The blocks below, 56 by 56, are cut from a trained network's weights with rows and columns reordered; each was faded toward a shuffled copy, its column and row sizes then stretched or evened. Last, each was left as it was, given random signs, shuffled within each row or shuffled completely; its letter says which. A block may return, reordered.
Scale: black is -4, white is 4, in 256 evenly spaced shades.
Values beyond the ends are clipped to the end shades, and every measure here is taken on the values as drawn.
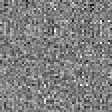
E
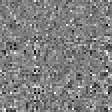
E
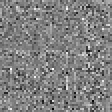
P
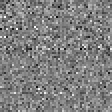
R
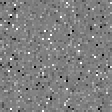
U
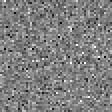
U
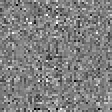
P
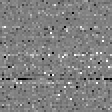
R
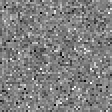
U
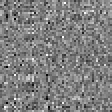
E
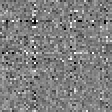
P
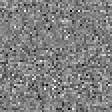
R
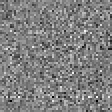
P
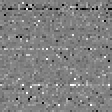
R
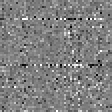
P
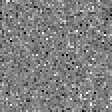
U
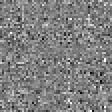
P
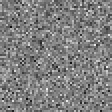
U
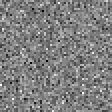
U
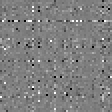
P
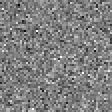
U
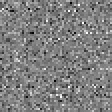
R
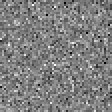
U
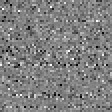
R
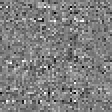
P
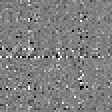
E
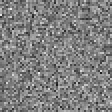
U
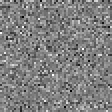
R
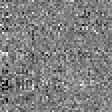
E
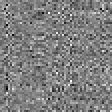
E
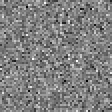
U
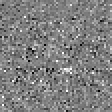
R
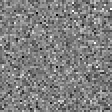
U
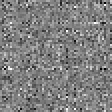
P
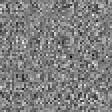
E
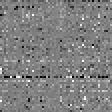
E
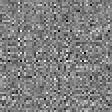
E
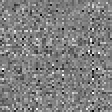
E
